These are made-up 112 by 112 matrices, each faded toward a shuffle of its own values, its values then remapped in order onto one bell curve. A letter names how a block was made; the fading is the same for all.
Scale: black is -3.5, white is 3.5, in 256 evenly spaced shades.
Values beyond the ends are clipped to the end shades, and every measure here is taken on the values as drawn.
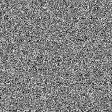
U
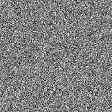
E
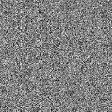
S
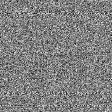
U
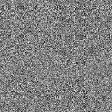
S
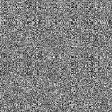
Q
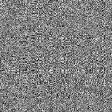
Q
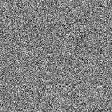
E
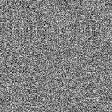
E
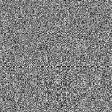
Q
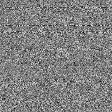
U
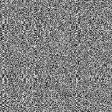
Q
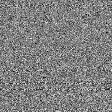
U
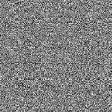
Q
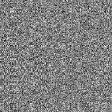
Q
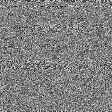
U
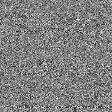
U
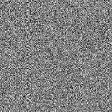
Q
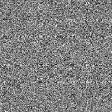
S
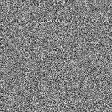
E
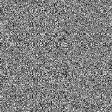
S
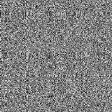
Q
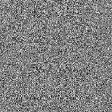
S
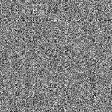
S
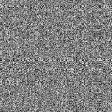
Q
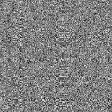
Q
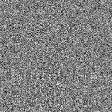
E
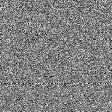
U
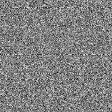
U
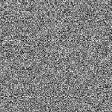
S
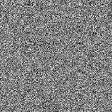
S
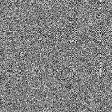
S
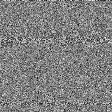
U
